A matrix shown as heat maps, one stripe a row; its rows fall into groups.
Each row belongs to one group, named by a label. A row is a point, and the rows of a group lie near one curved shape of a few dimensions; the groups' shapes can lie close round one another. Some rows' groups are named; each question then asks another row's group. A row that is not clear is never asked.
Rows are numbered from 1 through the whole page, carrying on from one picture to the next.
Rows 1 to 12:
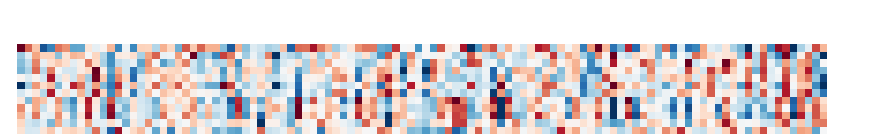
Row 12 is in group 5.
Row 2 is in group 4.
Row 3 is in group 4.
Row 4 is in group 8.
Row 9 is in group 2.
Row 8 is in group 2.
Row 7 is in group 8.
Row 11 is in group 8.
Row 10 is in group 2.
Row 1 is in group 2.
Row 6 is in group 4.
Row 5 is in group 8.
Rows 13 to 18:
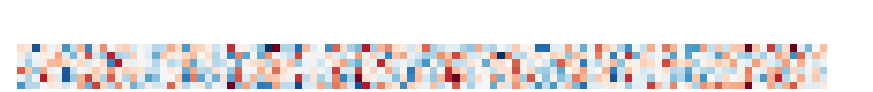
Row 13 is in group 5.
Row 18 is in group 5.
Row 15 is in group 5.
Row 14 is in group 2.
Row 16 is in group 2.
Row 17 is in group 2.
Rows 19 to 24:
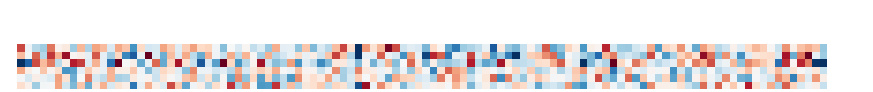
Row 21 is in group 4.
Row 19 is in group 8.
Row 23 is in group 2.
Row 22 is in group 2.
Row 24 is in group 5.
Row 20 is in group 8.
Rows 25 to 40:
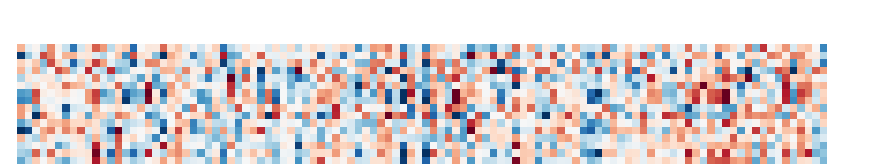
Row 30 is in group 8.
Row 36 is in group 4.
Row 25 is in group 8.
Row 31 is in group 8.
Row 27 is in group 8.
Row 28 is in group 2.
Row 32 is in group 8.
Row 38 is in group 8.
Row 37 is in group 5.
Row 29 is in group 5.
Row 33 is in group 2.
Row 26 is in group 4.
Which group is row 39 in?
8
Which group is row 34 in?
5
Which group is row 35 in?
4
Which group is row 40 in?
8
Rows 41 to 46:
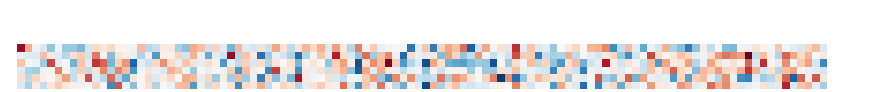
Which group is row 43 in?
8
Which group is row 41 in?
2
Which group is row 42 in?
5
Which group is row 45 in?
2
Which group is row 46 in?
5
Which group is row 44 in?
5
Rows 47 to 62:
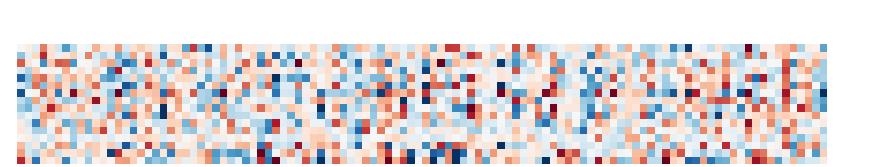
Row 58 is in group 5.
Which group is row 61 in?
5
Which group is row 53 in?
4
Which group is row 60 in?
8
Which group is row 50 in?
5
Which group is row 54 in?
8
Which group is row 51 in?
4
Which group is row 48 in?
4
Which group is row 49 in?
8
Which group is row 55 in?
4
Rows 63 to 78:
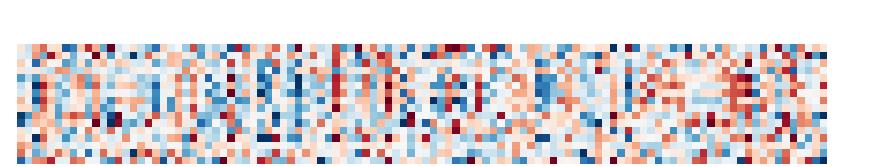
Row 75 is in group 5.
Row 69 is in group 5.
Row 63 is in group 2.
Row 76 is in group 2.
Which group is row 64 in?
8
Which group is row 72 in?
4
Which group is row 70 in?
5
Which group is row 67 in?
5
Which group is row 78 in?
4
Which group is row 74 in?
2
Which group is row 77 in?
5
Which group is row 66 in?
2
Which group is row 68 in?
5
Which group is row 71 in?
5
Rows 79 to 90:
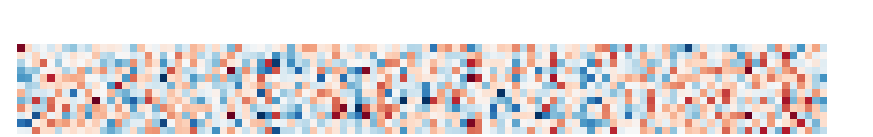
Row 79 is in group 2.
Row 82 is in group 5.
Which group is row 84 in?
5
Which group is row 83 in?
4
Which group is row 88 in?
5
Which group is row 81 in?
4
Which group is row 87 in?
8
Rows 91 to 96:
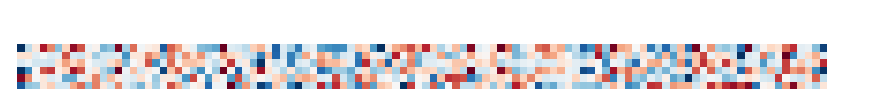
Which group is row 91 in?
4
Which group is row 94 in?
4
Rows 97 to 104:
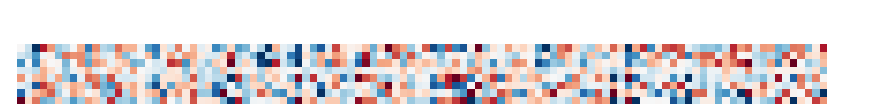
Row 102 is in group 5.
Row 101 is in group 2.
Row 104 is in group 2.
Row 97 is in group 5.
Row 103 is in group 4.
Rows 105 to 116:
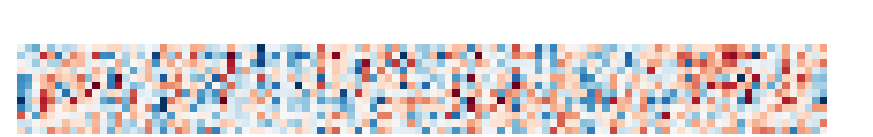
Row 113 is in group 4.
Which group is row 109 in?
4
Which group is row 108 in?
5
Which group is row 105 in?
8
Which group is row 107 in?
8
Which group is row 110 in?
8
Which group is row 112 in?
4
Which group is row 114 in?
5
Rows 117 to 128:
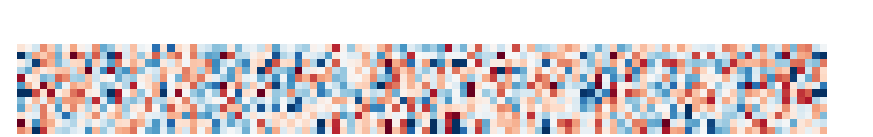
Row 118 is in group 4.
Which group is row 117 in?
5
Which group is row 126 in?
2
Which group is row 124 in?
8
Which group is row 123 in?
4
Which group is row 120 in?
2
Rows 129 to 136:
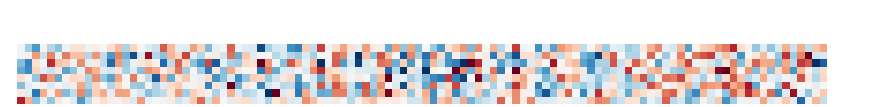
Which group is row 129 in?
8
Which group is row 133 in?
5
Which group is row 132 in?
8
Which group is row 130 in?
8
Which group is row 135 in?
5
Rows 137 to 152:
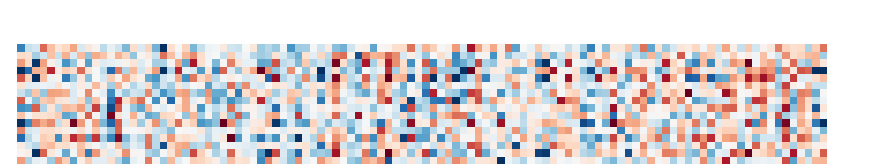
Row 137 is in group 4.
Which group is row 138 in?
8
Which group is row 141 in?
5
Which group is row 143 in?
4
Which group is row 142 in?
5
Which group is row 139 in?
5
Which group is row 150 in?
4
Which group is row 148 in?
5
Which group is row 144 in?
5
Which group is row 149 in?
8
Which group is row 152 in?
8
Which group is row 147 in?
4
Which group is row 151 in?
5
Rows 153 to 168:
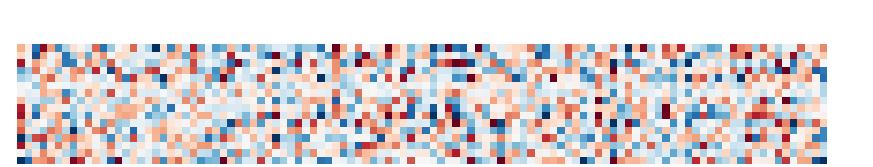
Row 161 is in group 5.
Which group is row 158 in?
2
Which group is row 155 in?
2
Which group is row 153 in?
5
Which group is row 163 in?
2
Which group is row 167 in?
2
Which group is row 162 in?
5
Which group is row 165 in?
4
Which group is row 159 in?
2
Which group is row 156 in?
4
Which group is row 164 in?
8
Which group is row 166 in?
8
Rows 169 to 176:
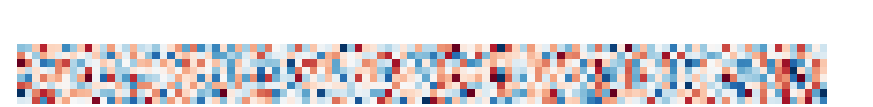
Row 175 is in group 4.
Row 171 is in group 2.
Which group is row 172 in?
2
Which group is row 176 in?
8
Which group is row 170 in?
5
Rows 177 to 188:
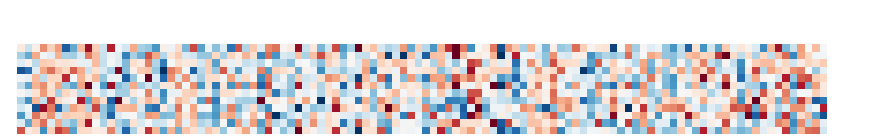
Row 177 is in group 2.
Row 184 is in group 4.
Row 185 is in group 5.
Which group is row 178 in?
8
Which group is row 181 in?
8
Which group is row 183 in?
4
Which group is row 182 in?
2
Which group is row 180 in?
4
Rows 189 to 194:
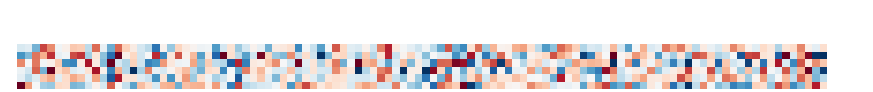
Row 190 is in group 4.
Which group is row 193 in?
5
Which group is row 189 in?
5
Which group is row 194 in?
2
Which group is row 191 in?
2
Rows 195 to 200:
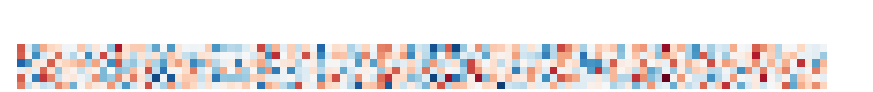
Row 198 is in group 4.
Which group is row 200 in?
8
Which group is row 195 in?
5
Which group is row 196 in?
5
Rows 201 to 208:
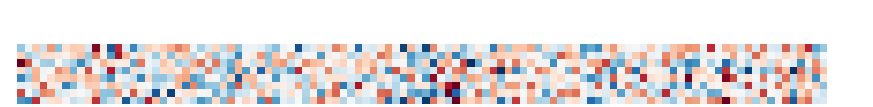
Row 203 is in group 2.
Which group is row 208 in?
8
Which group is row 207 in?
5
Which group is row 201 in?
8
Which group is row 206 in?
2
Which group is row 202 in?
5
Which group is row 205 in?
4
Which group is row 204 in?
2
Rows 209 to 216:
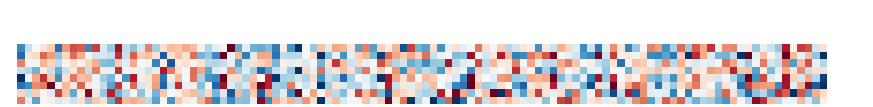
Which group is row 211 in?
5
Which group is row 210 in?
4
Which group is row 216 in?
5
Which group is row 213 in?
4
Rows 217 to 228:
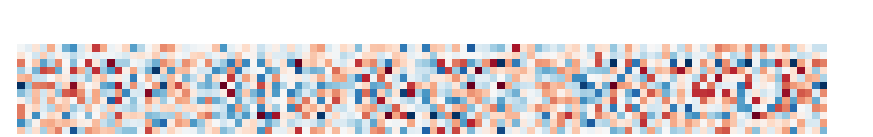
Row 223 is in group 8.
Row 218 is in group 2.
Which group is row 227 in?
4
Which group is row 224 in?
4
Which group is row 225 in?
2
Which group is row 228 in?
8
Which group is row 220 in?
5
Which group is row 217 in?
8
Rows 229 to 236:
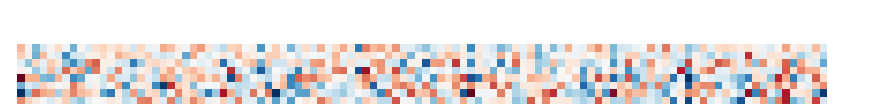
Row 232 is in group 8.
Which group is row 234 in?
4
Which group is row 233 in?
2
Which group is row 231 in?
8
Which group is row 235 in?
4
